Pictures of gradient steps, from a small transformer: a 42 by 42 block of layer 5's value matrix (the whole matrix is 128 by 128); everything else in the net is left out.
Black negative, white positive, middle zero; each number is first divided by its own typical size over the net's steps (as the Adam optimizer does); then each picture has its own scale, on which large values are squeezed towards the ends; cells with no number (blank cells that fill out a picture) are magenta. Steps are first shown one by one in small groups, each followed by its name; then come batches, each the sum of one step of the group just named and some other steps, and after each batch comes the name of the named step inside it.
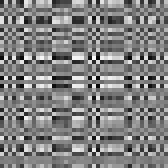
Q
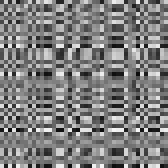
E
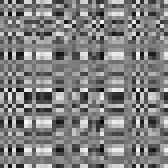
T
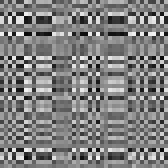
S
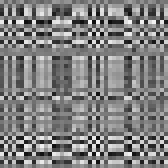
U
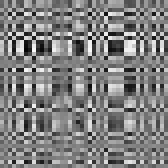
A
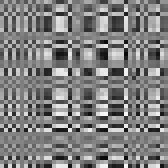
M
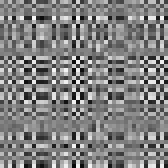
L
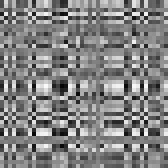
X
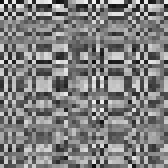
T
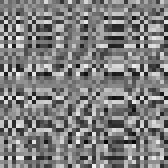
E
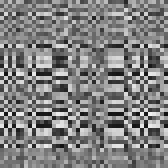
X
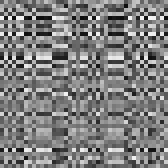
S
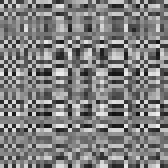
M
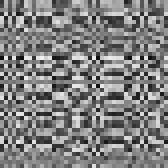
Q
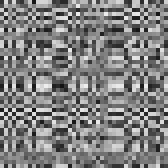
X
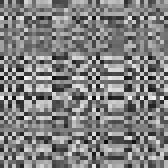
Q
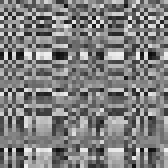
T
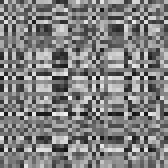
Q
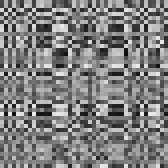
M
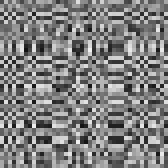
A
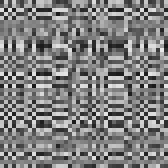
M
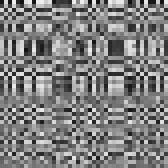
A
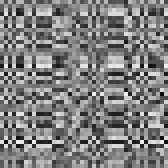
U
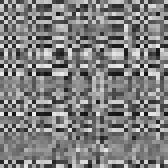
E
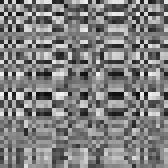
T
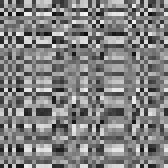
T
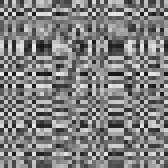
A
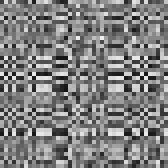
X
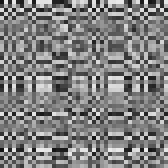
Q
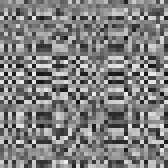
L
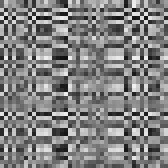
X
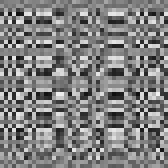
S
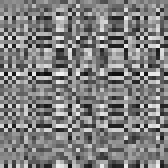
M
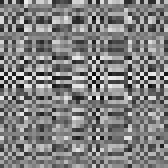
Q
